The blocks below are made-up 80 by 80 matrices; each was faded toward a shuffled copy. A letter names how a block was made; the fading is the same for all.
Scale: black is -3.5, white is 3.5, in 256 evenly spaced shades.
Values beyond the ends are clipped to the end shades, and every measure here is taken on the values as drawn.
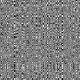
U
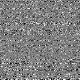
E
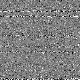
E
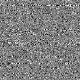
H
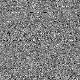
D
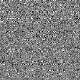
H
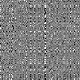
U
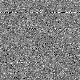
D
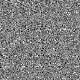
D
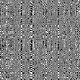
U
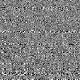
H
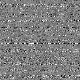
E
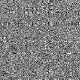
H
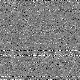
E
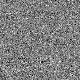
D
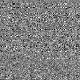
H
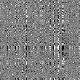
U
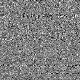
D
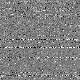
E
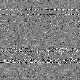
E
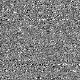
D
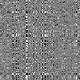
U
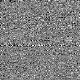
H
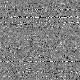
E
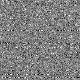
D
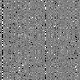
U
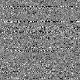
H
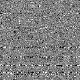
H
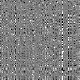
U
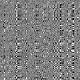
U
